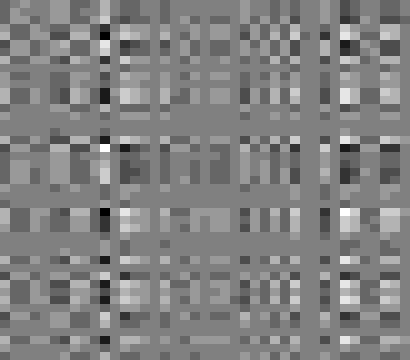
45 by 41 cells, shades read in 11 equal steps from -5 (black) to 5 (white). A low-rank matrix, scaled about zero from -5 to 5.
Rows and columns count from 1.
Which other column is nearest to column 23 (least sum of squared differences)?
20
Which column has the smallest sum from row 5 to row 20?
11
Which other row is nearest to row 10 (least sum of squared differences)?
37
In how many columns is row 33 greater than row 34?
17
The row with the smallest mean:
19
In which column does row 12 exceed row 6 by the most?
35
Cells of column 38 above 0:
3
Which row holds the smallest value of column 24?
38
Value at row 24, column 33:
-1
